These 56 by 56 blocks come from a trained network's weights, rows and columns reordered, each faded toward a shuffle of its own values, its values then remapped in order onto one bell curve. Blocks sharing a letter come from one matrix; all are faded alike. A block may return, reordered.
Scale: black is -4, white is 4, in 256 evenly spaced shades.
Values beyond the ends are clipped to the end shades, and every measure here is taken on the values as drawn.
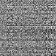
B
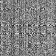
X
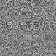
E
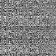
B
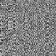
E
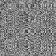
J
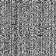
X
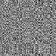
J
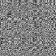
E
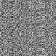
J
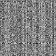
X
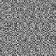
E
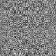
E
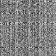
X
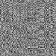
J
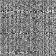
X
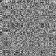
E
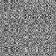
E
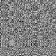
J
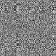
E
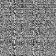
B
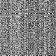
X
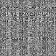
X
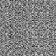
J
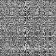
B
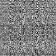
B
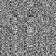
J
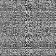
B
